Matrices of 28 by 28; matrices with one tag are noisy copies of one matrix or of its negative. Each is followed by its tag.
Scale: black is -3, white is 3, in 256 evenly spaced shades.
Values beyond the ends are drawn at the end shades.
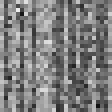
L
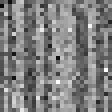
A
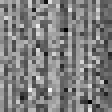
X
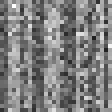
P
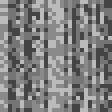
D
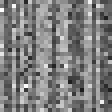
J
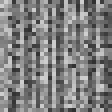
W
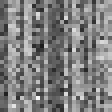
D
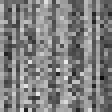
J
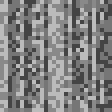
D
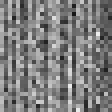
X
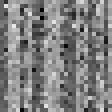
P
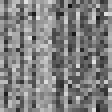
L
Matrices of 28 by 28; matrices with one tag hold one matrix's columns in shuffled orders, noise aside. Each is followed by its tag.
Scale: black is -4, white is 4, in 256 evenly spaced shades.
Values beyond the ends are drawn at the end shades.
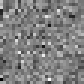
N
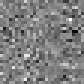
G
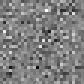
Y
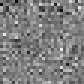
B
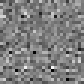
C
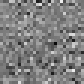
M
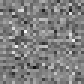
Y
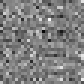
G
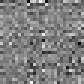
M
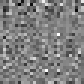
B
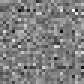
Y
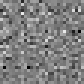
Y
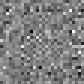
Y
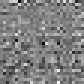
M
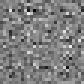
Y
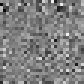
B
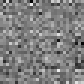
M
